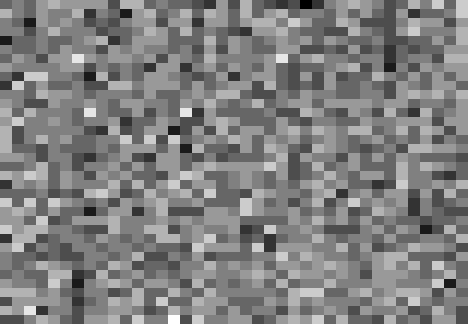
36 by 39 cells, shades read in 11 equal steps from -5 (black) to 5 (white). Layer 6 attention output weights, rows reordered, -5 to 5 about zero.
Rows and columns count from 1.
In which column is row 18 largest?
24
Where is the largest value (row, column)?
36, 15
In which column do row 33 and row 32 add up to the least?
7
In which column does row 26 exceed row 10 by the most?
1
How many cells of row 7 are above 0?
16
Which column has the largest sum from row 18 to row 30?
27
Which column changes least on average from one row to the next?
6
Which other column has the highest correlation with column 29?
21
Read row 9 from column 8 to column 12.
-4 2 -2 0 -1
